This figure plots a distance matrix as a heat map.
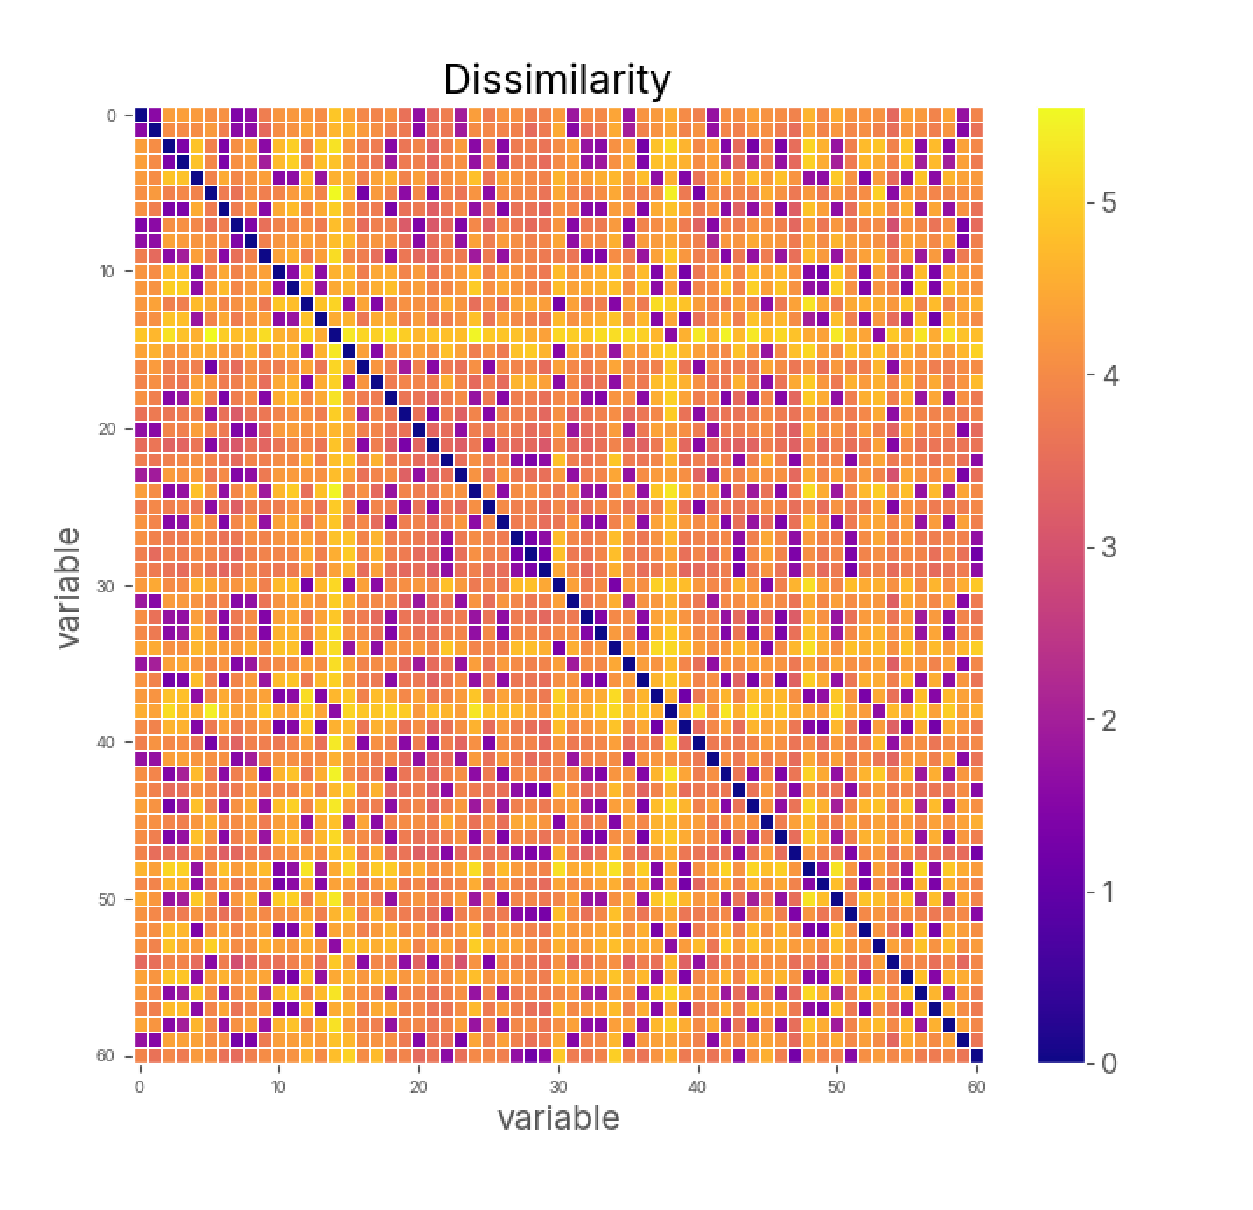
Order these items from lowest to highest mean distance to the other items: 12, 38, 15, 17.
17, 12, 15, 38
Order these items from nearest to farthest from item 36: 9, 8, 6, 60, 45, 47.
6, 9, 47, 60, 45, 8
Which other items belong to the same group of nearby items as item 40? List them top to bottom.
5, 16, 19, 21, 25, 54
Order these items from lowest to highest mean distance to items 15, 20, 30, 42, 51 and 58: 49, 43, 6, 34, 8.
6, 34, 43, 8, 49
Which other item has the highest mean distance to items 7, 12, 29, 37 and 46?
14
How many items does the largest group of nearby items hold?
16
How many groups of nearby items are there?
7
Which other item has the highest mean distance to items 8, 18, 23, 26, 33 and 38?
48
